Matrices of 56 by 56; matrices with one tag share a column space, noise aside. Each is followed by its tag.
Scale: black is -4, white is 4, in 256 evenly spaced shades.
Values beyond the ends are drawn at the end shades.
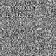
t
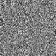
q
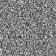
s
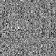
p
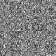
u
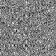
t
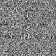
s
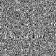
s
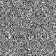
s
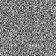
t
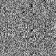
p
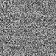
q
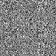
u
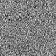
q
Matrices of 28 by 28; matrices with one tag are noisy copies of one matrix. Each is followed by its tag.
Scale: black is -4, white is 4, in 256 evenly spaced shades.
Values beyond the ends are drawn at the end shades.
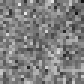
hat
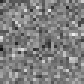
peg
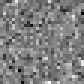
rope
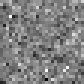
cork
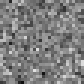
rope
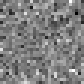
hat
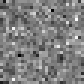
cork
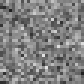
cork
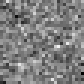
cork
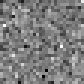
peg
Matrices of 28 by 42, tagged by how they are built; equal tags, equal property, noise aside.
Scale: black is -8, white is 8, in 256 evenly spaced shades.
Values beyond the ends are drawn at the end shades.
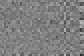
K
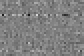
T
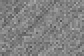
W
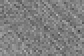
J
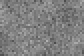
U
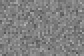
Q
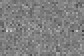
T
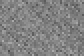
J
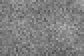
U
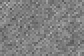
W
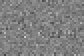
T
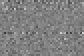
T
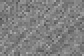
W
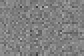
K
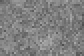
U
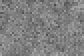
U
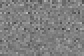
T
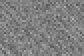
J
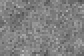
U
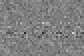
T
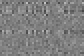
K
